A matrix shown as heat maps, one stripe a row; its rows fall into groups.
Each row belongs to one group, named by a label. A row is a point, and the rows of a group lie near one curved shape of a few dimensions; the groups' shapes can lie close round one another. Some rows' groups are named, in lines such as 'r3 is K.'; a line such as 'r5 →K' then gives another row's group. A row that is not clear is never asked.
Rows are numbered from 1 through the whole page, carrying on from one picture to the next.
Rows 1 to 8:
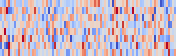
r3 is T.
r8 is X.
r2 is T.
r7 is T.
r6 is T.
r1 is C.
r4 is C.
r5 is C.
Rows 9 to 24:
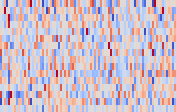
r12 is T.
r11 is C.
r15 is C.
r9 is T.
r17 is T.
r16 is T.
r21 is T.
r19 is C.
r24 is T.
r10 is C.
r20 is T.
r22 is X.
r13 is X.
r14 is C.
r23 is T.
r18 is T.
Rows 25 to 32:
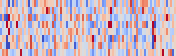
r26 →T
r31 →T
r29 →T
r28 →T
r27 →T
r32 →C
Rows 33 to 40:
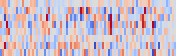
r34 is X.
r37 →T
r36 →T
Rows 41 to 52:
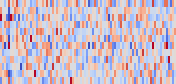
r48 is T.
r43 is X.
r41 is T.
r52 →T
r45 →C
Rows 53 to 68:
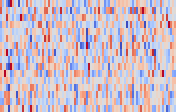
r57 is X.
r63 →C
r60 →T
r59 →X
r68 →T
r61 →X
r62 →X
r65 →T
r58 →T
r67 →X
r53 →X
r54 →T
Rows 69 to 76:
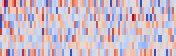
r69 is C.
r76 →T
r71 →X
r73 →X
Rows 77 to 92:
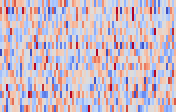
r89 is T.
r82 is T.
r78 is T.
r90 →T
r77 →C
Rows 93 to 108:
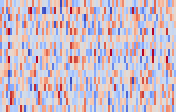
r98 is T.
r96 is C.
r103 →T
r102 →C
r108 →C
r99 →T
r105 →T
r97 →T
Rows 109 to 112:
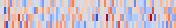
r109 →T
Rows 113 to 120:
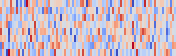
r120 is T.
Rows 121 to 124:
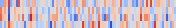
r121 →X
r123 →T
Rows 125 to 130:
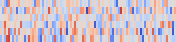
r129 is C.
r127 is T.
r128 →C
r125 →T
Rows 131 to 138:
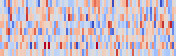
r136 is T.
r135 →C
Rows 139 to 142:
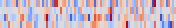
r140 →T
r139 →T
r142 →C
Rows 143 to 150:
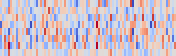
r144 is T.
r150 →T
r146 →X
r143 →T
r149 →X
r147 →T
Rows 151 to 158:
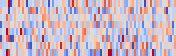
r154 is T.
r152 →T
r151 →X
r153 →T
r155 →C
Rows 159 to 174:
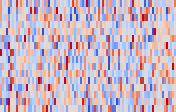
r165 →T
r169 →T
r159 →X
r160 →T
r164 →X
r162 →T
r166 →X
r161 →T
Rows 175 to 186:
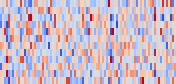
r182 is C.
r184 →X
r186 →C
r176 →X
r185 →T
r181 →T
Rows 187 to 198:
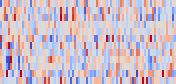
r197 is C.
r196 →X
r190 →T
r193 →X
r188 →C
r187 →X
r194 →X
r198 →T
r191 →T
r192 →X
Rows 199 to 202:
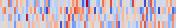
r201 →X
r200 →C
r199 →X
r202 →C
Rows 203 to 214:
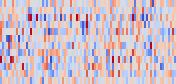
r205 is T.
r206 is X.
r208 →X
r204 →T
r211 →X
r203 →T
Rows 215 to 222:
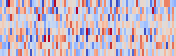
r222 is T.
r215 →T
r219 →X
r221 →C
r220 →T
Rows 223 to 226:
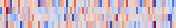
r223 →C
